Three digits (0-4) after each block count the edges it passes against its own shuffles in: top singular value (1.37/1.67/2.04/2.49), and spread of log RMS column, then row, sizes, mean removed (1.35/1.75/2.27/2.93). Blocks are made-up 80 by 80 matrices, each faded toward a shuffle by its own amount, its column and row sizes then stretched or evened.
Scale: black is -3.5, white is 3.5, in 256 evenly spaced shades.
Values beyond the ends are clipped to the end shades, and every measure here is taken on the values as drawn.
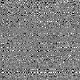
3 2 4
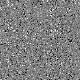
1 2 0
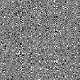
3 3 1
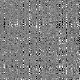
3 4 3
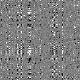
4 4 2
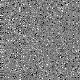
2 2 0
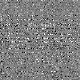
0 2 4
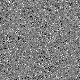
0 1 0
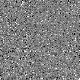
1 1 1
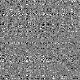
2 2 4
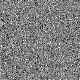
0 0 1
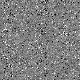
0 2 1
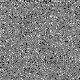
1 0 1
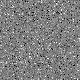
0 0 1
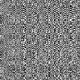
4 4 0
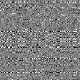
4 0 4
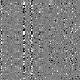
4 4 1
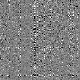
3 4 2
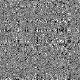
3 2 3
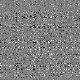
2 2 4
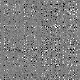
0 4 3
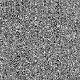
2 2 0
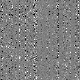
1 4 1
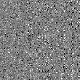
2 2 0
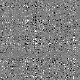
1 3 3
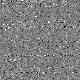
0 0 3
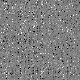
1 2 0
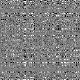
3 3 4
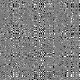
4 4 3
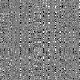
4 4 2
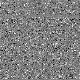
0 1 3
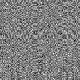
4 0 0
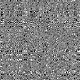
3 2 3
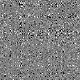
2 3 3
